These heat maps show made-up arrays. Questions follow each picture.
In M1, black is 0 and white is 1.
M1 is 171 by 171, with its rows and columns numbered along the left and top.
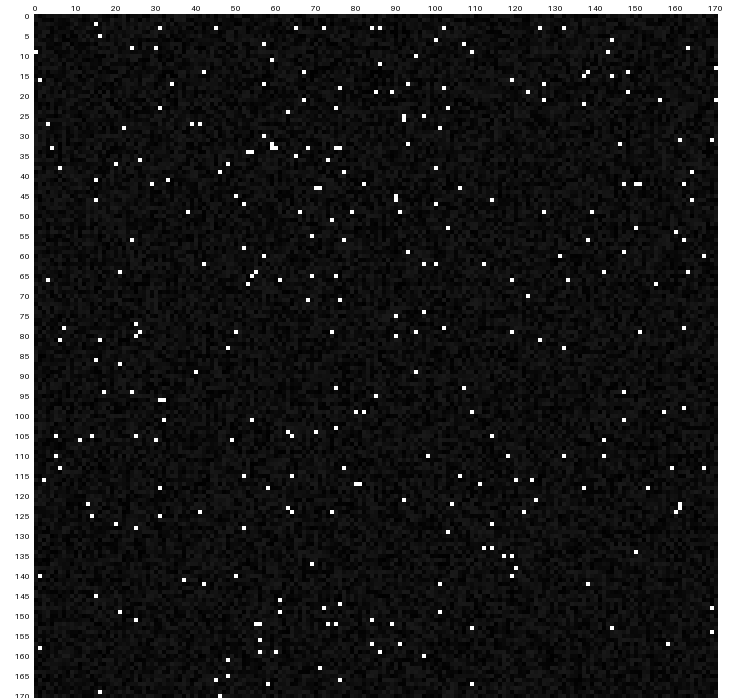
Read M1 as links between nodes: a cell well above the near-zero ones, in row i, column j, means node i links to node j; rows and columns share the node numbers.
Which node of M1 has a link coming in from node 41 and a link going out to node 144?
node 15
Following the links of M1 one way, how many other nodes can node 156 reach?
10
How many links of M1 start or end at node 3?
11
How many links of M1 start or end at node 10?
1
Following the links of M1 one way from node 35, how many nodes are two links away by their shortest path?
3
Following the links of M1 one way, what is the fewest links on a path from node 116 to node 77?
6
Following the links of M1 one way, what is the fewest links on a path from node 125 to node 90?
6
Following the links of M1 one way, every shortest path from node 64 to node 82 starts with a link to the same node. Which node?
node 142
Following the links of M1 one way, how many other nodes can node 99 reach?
12
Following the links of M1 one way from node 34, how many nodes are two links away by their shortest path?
3
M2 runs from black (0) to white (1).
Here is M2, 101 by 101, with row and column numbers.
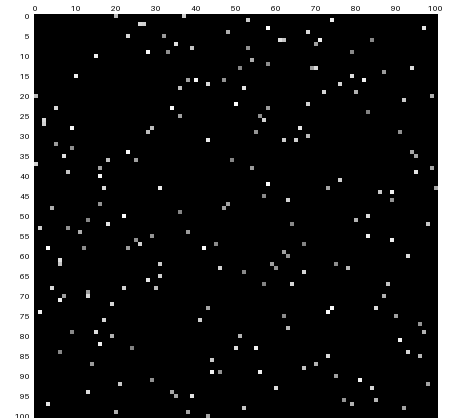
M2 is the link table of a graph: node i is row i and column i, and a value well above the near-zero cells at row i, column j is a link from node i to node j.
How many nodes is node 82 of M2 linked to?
1
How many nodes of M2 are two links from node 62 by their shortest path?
6
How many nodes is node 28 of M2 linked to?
3
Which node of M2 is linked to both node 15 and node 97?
node 79
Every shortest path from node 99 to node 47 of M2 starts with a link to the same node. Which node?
node 38
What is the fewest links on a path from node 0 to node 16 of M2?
4
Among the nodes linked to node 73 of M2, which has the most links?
node 43
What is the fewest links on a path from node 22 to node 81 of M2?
6
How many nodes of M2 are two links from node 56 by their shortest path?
3
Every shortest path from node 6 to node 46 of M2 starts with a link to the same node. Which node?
node 84
